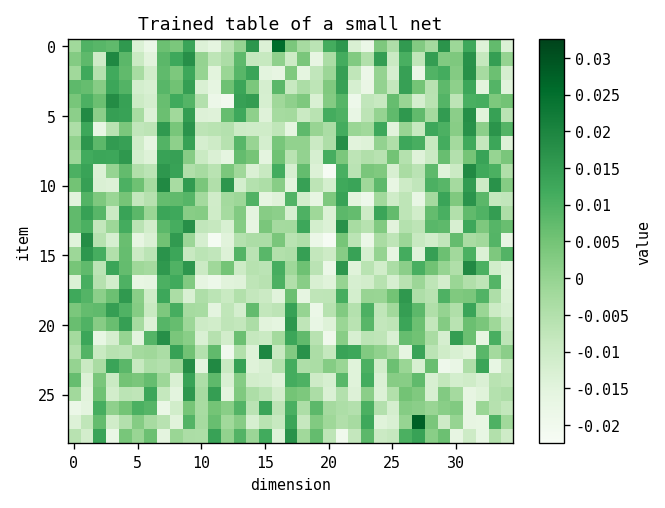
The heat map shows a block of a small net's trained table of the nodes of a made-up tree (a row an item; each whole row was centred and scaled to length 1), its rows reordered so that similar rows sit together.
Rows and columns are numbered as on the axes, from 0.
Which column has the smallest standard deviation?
10
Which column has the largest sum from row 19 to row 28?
17
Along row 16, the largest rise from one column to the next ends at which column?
21
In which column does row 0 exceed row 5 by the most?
16
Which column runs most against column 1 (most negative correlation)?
11
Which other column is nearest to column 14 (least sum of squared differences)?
20
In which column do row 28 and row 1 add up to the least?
32
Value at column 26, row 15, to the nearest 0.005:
0.01
